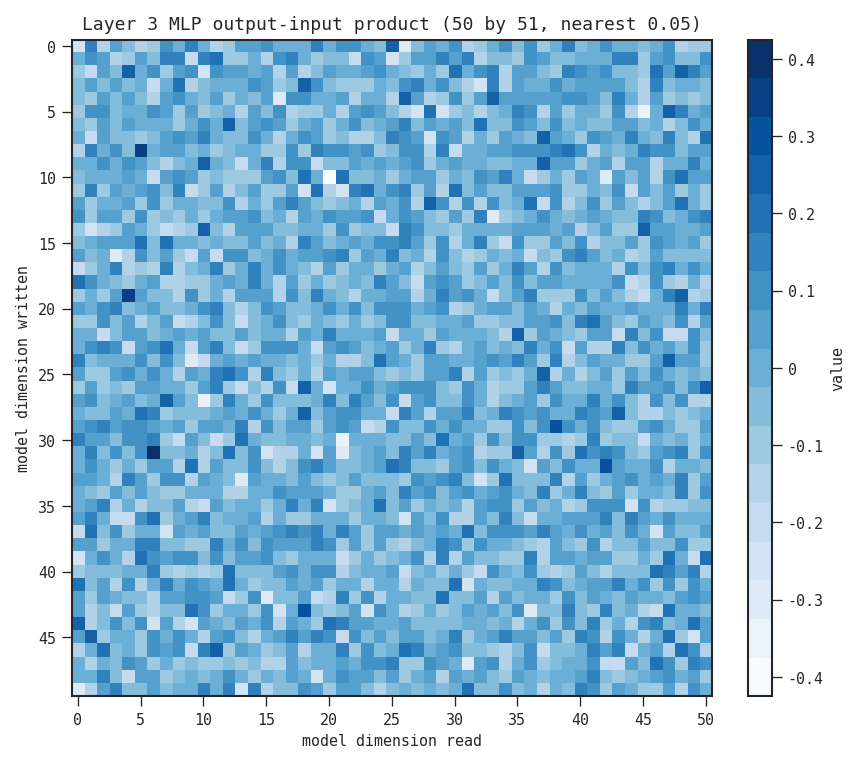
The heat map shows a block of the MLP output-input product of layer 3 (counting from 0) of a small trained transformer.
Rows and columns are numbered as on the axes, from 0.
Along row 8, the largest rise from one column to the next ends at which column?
5
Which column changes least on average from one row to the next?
41
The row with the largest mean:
8
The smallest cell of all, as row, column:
10, 20
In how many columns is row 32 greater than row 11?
24
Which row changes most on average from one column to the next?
31
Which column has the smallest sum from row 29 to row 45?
21
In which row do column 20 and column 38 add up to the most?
29
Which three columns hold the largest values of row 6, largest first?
12, 32, 26
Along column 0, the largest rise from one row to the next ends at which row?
18
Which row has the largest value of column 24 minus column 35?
35
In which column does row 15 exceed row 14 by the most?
7
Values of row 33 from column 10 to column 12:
0.05 0 -0.05
